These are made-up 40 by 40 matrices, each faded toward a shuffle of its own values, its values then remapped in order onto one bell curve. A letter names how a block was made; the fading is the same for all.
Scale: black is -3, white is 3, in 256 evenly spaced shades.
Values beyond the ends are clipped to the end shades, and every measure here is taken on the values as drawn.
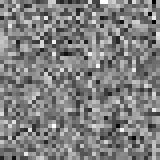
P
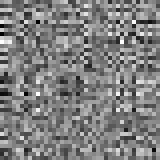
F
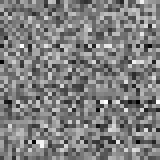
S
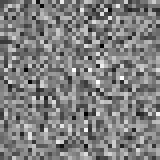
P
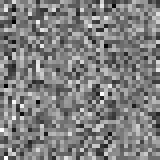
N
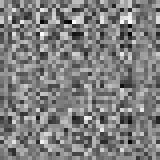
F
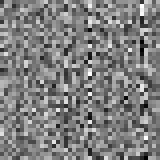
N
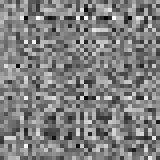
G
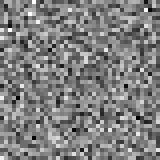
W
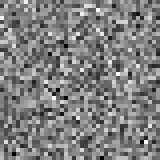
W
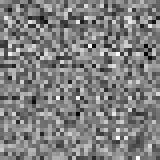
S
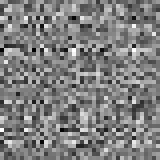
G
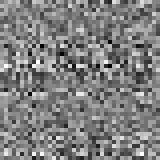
G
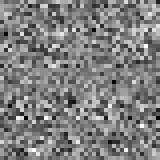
S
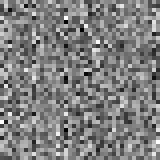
N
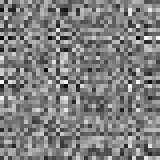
F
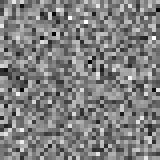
W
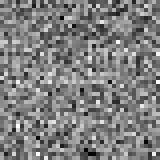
P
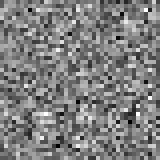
P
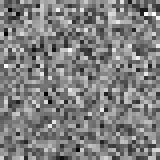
S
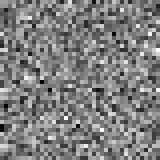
P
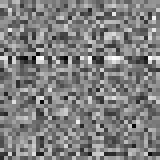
G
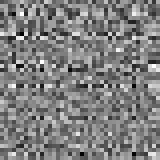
G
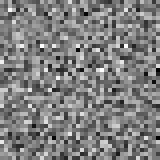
S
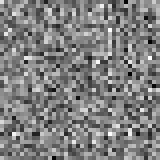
P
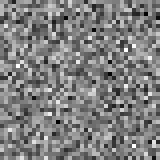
W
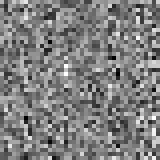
N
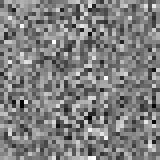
N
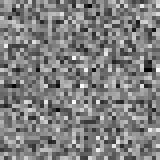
S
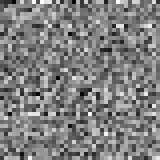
S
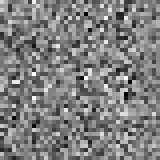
N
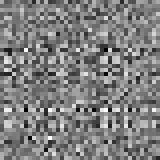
G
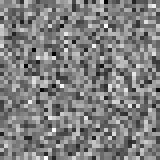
W
